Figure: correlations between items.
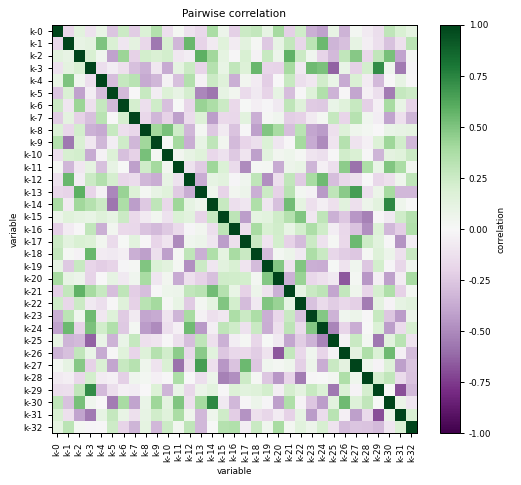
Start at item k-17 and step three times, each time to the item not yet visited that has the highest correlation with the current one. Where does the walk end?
k-2
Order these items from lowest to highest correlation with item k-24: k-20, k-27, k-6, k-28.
k-27, k-6, k-20, k-28
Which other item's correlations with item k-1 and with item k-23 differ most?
k-4
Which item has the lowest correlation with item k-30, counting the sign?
k-5
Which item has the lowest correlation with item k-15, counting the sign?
k-28
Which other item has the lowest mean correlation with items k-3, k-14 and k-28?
k-20
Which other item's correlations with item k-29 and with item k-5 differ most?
k-31
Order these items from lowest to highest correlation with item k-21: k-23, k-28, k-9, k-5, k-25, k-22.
k-25, k-5, k-28, k-9, k-22, k-23
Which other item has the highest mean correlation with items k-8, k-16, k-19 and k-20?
k-22
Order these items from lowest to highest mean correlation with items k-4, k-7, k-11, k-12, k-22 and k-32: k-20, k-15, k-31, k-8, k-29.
k-29, k-8, k-20, k-31, k-15
